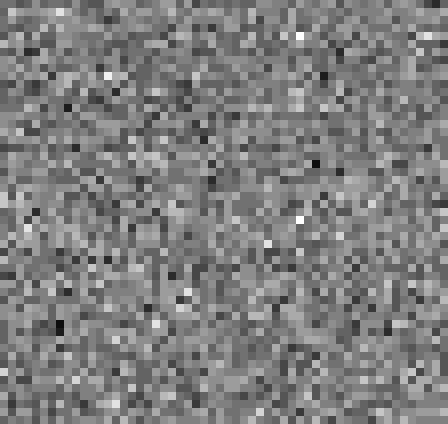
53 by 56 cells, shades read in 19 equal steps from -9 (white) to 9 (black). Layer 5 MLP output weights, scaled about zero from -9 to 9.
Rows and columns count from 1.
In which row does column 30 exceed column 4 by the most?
29
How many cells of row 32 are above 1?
17
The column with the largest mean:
25
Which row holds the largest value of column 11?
51
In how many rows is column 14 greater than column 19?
21
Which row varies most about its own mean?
5
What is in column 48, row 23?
1
